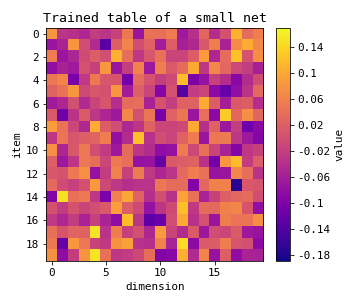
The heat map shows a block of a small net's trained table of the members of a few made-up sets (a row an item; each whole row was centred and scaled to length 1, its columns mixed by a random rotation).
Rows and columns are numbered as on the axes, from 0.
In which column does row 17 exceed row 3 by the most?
4
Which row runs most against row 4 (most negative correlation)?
1
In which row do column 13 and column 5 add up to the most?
3
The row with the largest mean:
2
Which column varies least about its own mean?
11
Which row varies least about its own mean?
6
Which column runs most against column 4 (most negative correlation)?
18
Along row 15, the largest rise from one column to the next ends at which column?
12
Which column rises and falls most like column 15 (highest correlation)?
10
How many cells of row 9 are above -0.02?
12
